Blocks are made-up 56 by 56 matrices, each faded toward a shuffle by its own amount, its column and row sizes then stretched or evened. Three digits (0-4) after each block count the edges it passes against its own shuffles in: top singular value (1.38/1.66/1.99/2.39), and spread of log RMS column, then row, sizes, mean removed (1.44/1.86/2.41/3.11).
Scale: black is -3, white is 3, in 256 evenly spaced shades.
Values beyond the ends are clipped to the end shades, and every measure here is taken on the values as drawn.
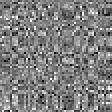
4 0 2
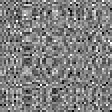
4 1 1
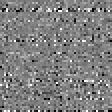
1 1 4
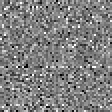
2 0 2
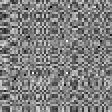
4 2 0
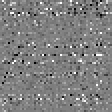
0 1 3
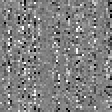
0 4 0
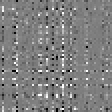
4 4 3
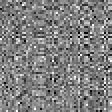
4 2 1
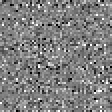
1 1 3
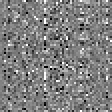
3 3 1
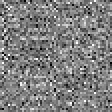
3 1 0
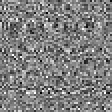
3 0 2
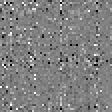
2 2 2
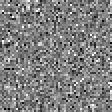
2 1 0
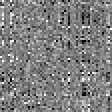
3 3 1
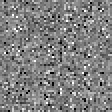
1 2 1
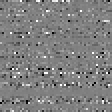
0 1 4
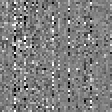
0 4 1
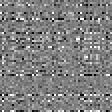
4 2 4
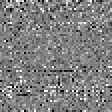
2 0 3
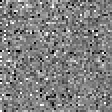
0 1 2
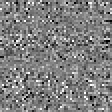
2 1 3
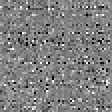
0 2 3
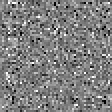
2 2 1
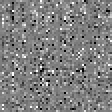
1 3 1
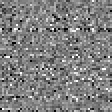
2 1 3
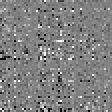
0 3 3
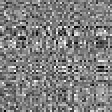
4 1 3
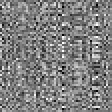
4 3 2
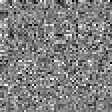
3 0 3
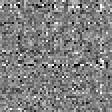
2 1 3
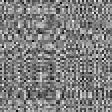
4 2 2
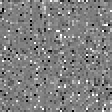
1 2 1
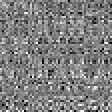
4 1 3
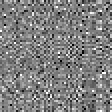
4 1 1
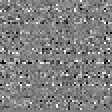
0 1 4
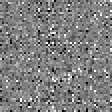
2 2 1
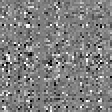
0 4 3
